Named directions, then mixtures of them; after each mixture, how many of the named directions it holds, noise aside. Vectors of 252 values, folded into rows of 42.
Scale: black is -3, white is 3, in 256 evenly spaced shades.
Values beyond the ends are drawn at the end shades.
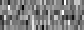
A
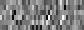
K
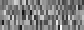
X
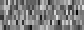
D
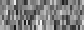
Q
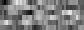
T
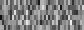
three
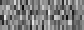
four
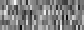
two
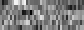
two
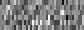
three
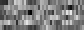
two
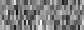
one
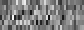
four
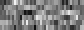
two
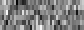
four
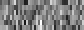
one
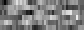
one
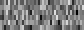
one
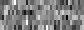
four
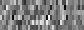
two
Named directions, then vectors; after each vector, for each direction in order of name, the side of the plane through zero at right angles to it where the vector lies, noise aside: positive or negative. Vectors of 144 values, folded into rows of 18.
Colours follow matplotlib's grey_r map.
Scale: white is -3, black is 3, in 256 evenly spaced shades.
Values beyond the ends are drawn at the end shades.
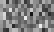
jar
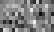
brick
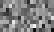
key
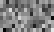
negative, positive, negative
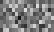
positive, negative, positive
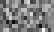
positive, negative, negative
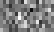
negative, negative, negative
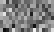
negative, positive, negative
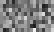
negative, positive, negative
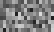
negative, negative, negative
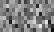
positive, positive, positive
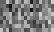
negative, negative, negative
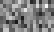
positive, negative, negative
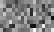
negative, positive, negative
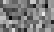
negative, positive, positive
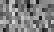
negative, positive, positive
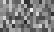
positive, positive, positive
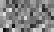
negative, positive, negative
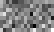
negative, positive, negative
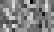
positive, negative, negative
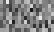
negative, negative, negative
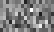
positive, positive, positive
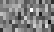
positive, positive, positive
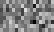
negative, negative, positive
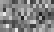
positive, positive, negative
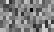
negative, negative, negative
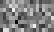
positive, negative, positive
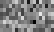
negative, negative, positive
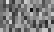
negative, negative, negative
